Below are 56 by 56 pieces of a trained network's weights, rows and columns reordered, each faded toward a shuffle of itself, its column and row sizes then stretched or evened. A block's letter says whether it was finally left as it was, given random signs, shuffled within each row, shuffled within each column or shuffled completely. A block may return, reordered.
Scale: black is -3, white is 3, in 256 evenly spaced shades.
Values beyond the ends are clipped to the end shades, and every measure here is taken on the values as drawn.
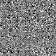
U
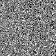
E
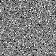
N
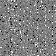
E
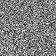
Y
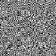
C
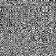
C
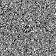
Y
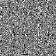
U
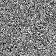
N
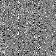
E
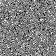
N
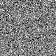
N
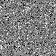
N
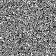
N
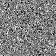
N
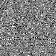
Y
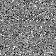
Y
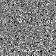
Y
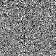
E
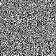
U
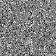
E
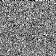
Y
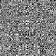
C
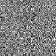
C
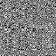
C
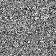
Y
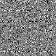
U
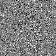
E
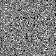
U
